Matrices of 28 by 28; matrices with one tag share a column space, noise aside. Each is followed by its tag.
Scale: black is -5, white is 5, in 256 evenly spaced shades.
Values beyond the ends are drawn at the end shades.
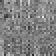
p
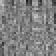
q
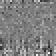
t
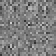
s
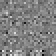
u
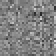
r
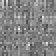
q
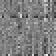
p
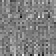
p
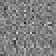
s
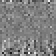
t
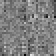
p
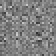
r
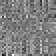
p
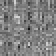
q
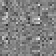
r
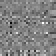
u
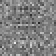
s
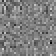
s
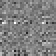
u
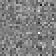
s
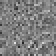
s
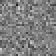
s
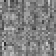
q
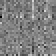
p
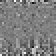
t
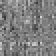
q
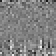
t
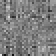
p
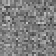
r
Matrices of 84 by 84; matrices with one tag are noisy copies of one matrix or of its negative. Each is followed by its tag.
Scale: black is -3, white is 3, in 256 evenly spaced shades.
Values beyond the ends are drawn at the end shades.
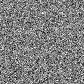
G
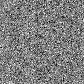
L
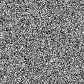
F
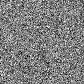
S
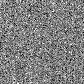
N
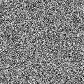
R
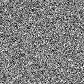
R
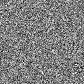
R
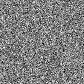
F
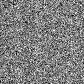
L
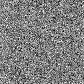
L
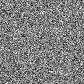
G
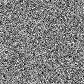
R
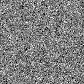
S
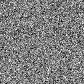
G
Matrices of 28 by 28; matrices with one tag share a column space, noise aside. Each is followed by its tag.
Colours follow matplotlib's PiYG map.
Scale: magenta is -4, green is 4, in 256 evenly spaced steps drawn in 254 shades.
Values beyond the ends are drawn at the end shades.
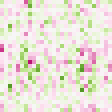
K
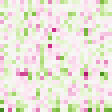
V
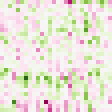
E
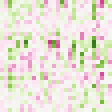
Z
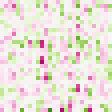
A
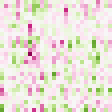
A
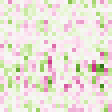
K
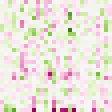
V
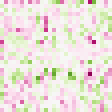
E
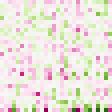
V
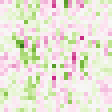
Z
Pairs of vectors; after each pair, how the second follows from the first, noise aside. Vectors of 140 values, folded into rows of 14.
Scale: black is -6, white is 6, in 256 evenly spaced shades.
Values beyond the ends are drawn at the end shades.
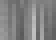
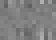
wrapped around, partly zeroed.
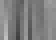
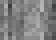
wrapped around.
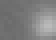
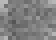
wrapped around, partly zeroed.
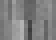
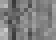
wrapped around.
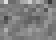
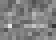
wrapped around.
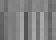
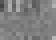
wrapped around, partly zeroed.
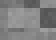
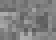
reversed, negated, partly zeroed.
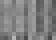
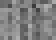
wrapped around.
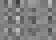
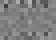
wrapped around, partly zeroed.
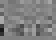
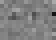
wrapped around, partly zeroed.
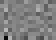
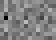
wrapped around.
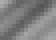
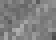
reversed, negated, partly zeroed.
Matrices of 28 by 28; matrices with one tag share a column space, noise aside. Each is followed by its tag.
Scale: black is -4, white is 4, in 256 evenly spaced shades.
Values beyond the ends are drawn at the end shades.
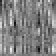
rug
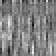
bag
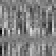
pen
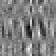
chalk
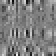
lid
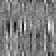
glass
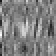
chalk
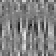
glass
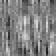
bag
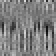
glass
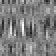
chalk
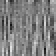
bag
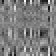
lid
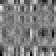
lid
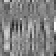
glass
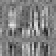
pen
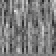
rug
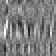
chalk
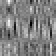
chalk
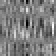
chalk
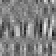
chalk
